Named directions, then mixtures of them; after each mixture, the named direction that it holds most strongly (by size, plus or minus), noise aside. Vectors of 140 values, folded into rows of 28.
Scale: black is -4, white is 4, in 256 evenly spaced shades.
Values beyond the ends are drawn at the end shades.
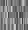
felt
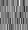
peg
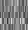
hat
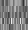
hat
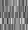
hat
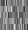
felt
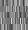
peg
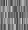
felt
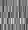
hat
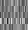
hat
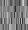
hat
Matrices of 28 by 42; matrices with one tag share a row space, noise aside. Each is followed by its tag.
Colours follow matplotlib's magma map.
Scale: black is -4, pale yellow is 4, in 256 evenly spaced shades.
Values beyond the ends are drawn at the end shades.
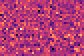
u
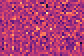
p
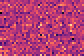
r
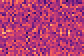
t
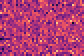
r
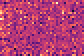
r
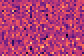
p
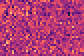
t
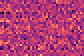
r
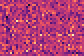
t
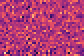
t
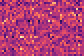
u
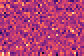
r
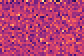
p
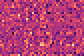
p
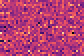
r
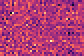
t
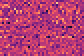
r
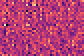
t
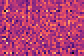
t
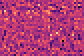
u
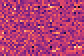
u
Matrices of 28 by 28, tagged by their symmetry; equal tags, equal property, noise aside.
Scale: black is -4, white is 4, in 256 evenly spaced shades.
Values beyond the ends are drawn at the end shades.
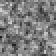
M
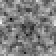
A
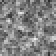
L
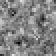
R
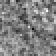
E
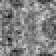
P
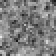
E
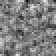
L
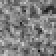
L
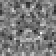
A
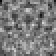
A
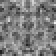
A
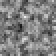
P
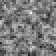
L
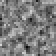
L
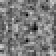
P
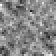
E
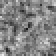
R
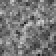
R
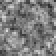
E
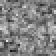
M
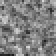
L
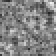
E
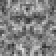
A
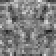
A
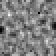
M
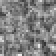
L
